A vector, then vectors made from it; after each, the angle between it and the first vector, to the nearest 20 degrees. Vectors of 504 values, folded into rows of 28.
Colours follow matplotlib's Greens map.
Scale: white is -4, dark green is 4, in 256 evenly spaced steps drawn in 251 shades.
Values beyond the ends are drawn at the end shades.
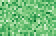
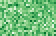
60 degrees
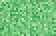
60 degrees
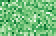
160 degrees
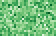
40 degrees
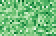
80 degrees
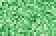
20 degrees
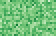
80 degrees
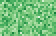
120 degrees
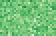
120 degrees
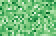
40 degrees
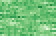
60 degrees
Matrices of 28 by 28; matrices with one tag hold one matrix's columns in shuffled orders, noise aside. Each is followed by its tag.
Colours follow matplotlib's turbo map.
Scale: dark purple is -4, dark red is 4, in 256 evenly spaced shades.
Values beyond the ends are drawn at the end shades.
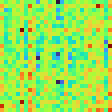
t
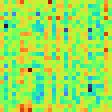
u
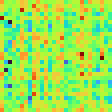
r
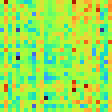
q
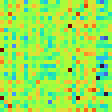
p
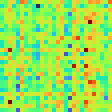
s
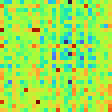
t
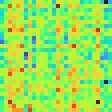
t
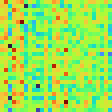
s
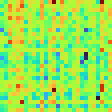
q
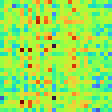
s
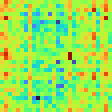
r
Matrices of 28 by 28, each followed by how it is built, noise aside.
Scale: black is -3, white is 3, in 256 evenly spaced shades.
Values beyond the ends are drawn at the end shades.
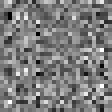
low rank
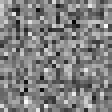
blocks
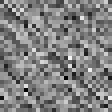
Toeplitz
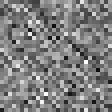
Toeplitz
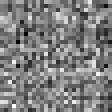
blocks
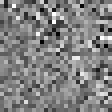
upper triangular
